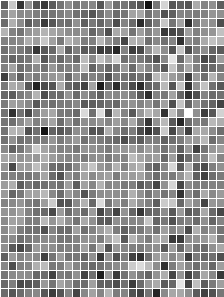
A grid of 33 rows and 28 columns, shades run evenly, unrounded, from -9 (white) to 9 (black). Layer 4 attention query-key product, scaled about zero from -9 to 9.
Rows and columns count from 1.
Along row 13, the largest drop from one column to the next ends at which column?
22
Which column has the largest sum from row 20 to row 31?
23
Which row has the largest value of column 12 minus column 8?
6
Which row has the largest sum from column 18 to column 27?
11
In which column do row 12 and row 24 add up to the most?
28
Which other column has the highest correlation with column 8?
20
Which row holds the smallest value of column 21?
1
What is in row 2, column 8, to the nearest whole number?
0
